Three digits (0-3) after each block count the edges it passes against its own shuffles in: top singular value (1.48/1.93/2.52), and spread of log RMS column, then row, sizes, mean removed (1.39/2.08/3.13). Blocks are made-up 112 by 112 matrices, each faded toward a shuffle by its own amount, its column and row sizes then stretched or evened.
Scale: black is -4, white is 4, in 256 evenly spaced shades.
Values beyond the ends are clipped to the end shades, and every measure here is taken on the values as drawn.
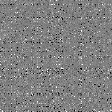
2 2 2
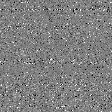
1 0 2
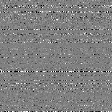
3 0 3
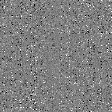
0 2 1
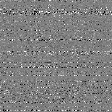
2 1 3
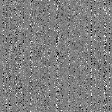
0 3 0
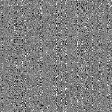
2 3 1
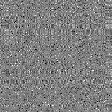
3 0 1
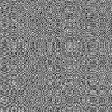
3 1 0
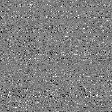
0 1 3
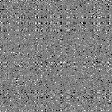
3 1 2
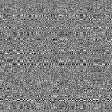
3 0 3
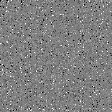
0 2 1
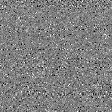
2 0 2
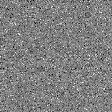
2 0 1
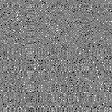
3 0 1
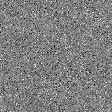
1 0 0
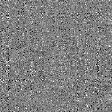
2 2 1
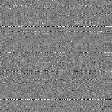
3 0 3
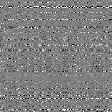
3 0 3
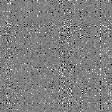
2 3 2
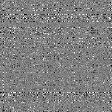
1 2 3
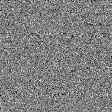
1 0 2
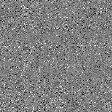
1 1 2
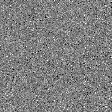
1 1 0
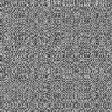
3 2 2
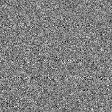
1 0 2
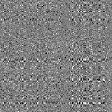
3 2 2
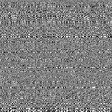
3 0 3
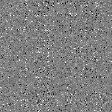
0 2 2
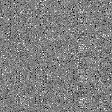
2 2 0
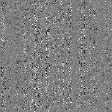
0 3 1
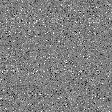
1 0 1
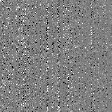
1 3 0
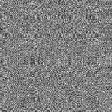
3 1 1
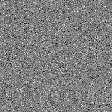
2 0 0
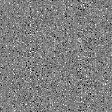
1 2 0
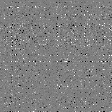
0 2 2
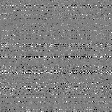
3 0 3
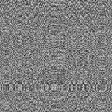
3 0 2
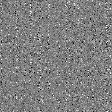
1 2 1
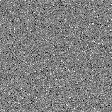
1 0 0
